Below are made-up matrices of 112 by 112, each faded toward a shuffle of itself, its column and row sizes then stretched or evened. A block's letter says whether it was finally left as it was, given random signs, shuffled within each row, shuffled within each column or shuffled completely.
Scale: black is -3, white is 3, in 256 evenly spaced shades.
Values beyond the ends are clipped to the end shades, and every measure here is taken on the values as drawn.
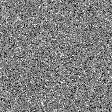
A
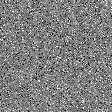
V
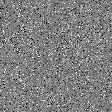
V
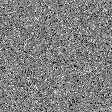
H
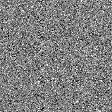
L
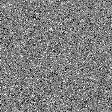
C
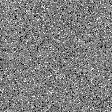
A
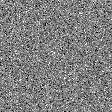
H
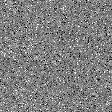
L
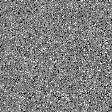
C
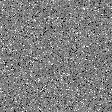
H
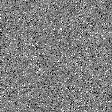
L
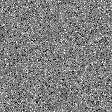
A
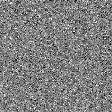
L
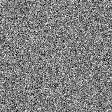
H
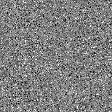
L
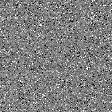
L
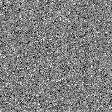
C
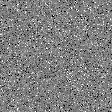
V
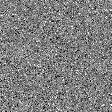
C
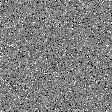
A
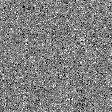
L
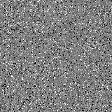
L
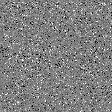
L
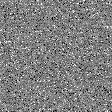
A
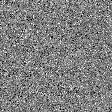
A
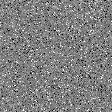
C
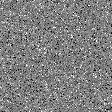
V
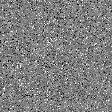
C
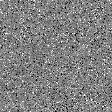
C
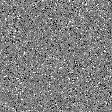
V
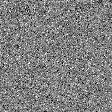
V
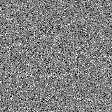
C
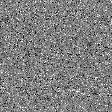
C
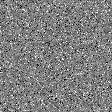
H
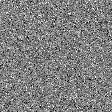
A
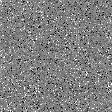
C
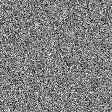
A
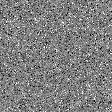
H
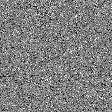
C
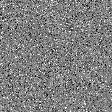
V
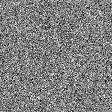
A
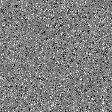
C
